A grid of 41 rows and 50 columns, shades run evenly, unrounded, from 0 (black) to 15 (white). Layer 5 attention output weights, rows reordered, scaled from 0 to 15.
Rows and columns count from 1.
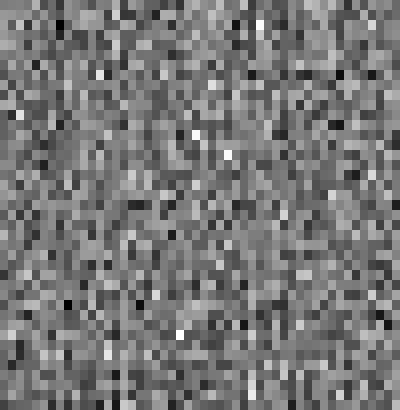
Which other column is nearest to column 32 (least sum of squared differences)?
46
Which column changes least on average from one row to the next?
37
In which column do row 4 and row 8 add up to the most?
21
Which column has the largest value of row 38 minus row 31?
36
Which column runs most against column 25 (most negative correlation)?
35
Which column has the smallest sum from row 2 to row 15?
8
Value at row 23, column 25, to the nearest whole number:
6
